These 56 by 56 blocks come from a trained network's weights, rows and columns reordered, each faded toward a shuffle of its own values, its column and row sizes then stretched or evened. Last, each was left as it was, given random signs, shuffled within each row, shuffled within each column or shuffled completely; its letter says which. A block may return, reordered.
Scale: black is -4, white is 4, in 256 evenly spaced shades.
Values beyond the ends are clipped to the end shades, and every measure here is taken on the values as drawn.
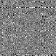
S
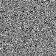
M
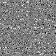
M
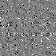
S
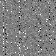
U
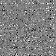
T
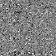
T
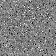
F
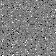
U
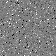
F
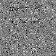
T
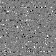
M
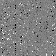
U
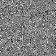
U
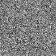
T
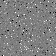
F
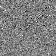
M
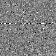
M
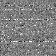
M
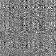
S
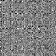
S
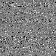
M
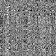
S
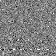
M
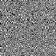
S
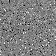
F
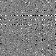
S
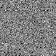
M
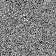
F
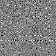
T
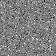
F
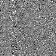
U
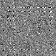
T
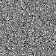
T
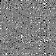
T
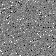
F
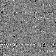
T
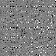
S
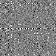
S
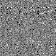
T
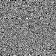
M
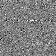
M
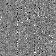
U
